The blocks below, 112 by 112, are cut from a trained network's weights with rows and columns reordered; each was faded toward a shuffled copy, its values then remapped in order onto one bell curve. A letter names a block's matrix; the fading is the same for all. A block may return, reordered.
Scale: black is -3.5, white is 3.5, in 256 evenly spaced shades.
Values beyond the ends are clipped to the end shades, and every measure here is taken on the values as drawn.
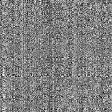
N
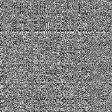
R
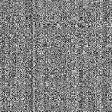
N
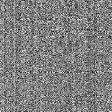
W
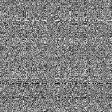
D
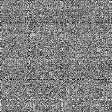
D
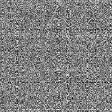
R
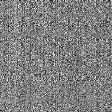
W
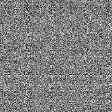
R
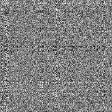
R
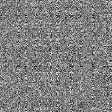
R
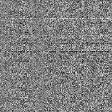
R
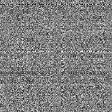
D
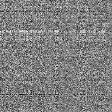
D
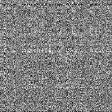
R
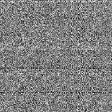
R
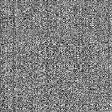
W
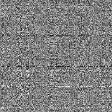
D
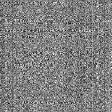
W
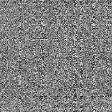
R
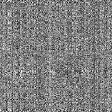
N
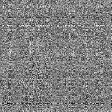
D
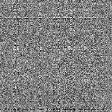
R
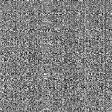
W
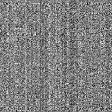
N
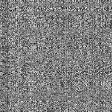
W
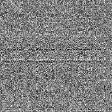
R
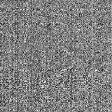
W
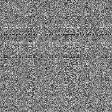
D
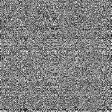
D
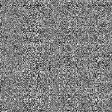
R
